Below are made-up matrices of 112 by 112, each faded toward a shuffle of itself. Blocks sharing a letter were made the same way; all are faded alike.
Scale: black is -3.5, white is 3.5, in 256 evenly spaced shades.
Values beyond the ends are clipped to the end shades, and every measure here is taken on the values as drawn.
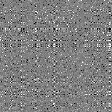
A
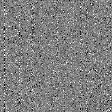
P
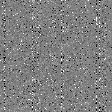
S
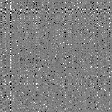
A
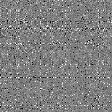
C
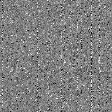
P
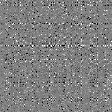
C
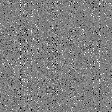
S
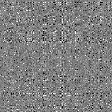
C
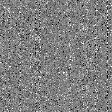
P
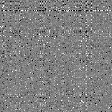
C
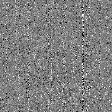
P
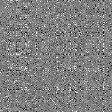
C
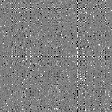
A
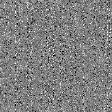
P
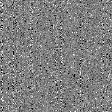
P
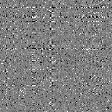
C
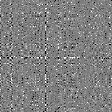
A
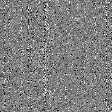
P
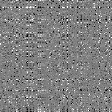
A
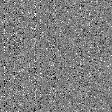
P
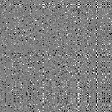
A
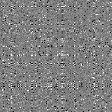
A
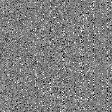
P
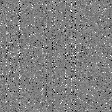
S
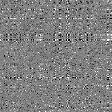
C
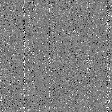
S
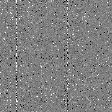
S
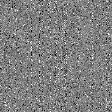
P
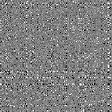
C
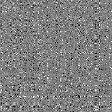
C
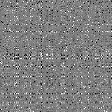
A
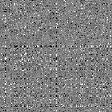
C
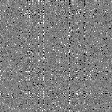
C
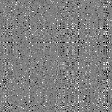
A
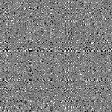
C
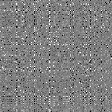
A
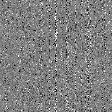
P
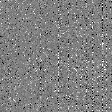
S
